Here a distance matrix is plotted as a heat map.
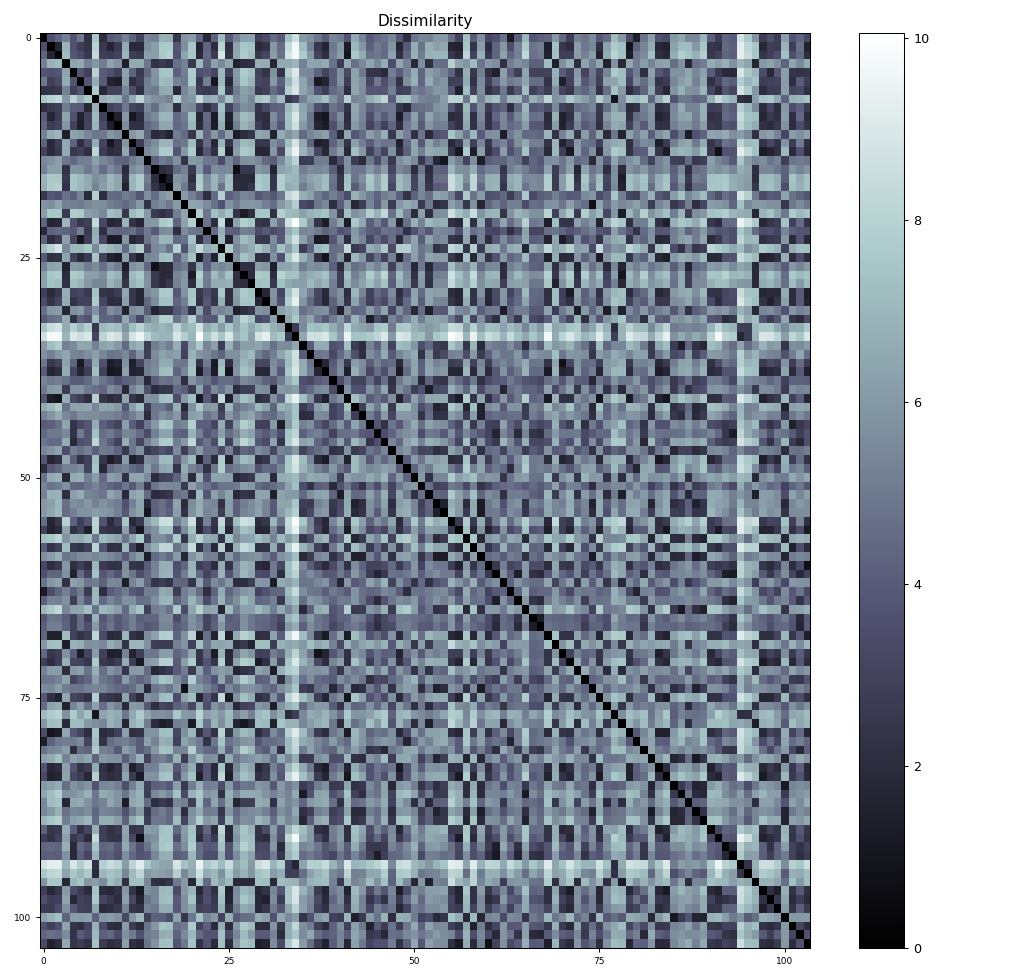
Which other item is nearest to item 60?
103
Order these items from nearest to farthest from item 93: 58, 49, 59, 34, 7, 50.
58, 59, 49, 50, 7, 34
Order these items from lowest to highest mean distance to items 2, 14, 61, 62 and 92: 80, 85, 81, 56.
56, 81, 85, 80
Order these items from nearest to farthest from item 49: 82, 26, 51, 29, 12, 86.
29, 12, 26, 51, 82, 86
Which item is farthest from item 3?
55
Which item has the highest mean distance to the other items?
34
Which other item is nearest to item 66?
67
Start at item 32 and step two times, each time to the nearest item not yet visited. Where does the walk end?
101
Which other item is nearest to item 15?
26
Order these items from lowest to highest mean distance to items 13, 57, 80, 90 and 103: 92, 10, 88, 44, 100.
10, 44, 92, 88, 100
